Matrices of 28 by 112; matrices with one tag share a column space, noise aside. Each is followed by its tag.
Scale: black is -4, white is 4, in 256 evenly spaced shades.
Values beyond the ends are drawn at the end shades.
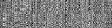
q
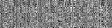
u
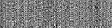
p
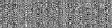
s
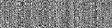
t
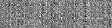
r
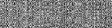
t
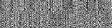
q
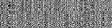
q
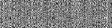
t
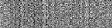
r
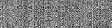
p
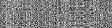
q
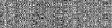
r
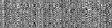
s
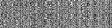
r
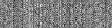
s
